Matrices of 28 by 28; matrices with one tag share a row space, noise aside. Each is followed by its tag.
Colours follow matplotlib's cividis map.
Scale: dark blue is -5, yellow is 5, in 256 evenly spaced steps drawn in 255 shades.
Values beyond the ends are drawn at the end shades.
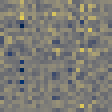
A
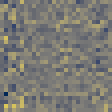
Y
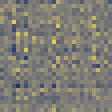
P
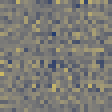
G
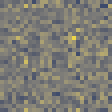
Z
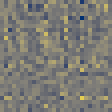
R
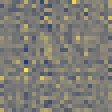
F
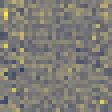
Y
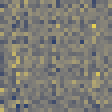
P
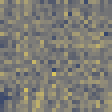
G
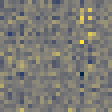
A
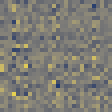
P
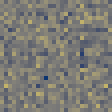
R
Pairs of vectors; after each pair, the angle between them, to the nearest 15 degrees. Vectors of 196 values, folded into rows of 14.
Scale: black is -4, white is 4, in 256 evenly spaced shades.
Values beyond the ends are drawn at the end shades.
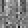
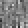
60 degrees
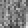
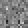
90 degrees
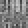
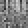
30 degrees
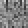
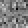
90 degrees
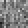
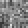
45 degrees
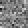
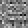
75 degrees
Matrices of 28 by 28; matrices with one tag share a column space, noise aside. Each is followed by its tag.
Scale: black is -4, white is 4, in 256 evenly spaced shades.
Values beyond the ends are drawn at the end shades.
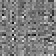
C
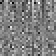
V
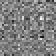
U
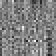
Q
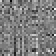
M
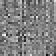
C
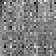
V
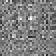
U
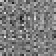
U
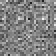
U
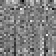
M
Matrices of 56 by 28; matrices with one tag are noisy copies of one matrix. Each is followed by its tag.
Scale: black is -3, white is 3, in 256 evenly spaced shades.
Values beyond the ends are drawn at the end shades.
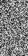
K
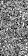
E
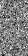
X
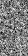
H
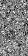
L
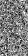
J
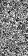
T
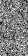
H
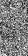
H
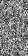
E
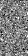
X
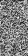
X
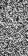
T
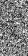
J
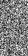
K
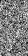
X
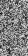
K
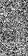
H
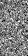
T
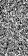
T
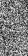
H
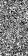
X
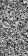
T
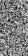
J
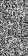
E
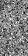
T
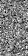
X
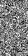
X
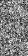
E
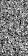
E
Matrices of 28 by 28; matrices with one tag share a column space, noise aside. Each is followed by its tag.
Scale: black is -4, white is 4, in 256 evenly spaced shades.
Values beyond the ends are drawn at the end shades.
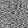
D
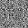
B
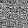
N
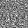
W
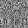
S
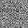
N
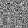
S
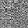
N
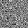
W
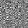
N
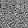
D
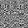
D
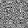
N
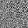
N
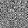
N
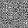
N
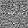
D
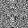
W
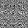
D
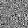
W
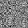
S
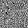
S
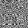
W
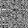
B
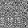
S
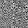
N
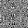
W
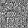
S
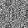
B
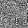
S
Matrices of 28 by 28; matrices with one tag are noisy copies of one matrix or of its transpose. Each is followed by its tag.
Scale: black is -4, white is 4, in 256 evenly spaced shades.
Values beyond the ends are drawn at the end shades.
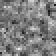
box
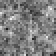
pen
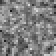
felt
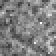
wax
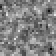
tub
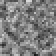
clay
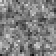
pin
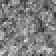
wax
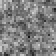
pin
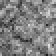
wax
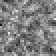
tub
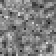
felt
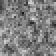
box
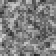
clay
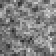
wax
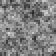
pen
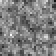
pin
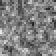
box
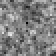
pen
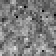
wax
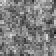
pin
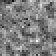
box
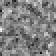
clay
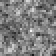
pen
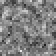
clay
